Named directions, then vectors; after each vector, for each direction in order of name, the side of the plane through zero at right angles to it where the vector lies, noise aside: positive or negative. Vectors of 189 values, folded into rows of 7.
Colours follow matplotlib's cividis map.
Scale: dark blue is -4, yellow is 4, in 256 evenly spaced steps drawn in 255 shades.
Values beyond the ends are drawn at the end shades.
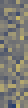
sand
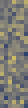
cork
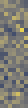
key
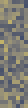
negative, positive, negative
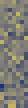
positive, positive, negative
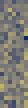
negative, negative, positive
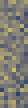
positive, negative, negative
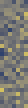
negative, positive, positive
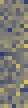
negative, positive, positive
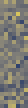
positive, positive, negative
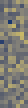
positive, negative, positive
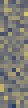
negative, positive, positive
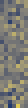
positive, negative, positive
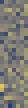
negative, negative, positive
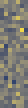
positive, positive, positive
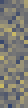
positive, negative, positive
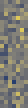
positive, positive, positive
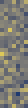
positive, negative, negative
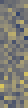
negative, negative, positive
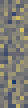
positive, positive, positive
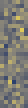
positive, positive, positive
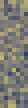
positive, negative, negative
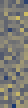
negative, positive, positive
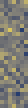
positive, negative, negative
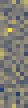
positive, negative, negative
